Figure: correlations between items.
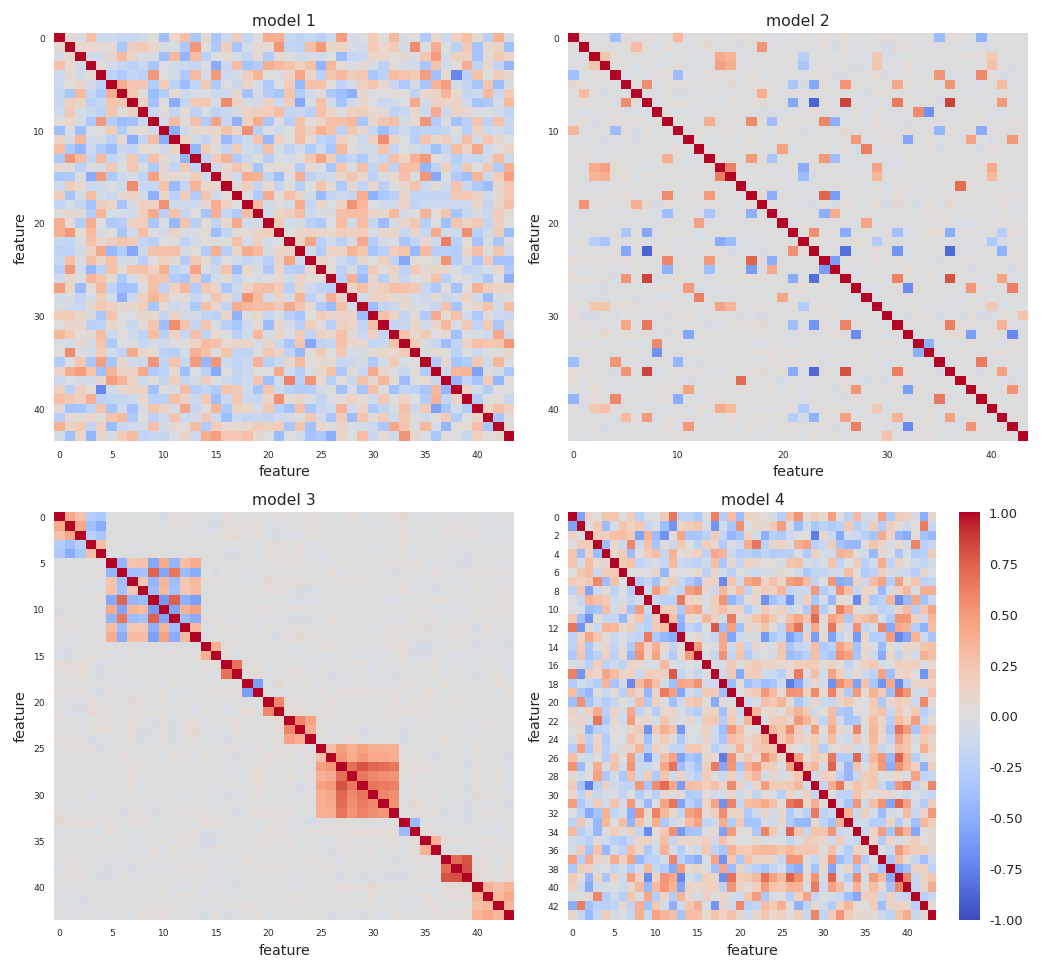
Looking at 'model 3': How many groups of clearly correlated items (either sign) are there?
12
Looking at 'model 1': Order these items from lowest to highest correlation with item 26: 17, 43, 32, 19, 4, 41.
43, 41, 17, 19, 32, 4
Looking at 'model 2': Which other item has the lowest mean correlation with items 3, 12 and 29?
22
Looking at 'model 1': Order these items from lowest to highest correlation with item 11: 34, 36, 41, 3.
34, 3, 36, 41
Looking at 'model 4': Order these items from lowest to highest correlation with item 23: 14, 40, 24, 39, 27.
14, 27, 24, 40, 39
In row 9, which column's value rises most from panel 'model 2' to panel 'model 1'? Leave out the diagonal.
19
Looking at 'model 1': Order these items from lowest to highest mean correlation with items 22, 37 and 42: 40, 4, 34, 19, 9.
40, 34, 9, 4, 19
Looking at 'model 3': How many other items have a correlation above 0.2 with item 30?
7
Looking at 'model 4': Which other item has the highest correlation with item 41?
3
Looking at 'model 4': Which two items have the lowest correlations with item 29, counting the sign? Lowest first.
2, 13
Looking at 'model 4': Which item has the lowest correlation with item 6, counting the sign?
11
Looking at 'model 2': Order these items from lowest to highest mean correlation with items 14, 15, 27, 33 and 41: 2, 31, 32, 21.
32, 21, 31, 2
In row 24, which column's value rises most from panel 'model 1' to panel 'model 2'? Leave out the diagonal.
17
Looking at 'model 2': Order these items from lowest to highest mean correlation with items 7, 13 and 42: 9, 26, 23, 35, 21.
23, 21, 35, 9, 26
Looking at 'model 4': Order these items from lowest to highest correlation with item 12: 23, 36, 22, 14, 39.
14, 36, 22, 23, 39
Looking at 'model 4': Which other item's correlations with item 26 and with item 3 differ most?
34
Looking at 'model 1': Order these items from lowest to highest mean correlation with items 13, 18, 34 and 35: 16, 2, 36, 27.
36, 27, 2, 16
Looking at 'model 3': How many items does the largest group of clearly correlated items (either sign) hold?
9
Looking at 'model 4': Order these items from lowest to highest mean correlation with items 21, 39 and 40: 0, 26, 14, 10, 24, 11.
14, 10, 0, 24, 11, 26
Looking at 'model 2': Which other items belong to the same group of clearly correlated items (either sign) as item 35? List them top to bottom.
0, 4, 10, 39
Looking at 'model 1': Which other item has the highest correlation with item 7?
16
